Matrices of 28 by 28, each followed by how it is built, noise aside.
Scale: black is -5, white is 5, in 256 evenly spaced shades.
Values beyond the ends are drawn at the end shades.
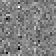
uneven columns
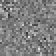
block diagonal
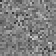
block diagonal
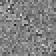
block diagonal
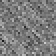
Toeplitz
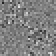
block diagonal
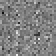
uneven columns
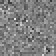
block diagonal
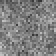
smooth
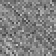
Toeplitz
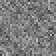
Toeplitz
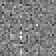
uneven columns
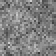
smooth
